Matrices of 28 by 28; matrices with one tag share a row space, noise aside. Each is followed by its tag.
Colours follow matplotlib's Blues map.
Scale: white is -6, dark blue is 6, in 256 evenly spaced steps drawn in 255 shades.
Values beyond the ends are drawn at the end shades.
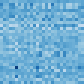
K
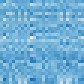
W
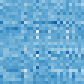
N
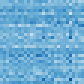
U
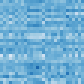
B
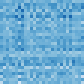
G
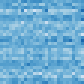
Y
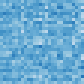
Y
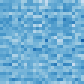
Y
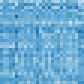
K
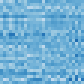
B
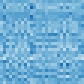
W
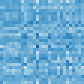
N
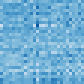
N
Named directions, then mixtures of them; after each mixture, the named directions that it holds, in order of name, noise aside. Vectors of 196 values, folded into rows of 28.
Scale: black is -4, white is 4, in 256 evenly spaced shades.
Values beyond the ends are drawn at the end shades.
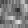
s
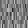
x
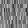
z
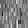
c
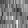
c, s, x.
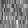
c, s, z.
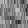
s, z.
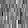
c.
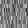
z.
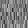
x.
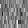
c.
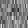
s, x.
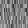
z.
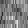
c, s, x.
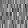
x.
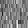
c, x.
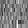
c, x, z.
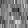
s, x.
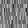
z.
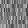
z.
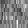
c, s, z.
